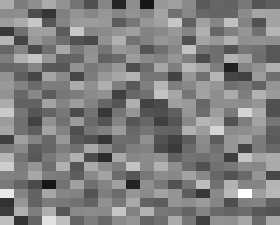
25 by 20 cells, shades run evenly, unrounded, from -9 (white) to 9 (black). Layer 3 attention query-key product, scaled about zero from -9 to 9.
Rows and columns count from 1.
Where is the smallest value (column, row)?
18, 22
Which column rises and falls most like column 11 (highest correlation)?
9
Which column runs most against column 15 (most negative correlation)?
10
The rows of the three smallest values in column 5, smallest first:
25, 19, 6
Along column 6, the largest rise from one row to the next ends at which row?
5
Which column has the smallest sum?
1
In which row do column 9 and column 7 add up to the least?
24
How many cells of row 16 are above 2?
9
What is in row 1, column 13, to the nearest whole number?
-2
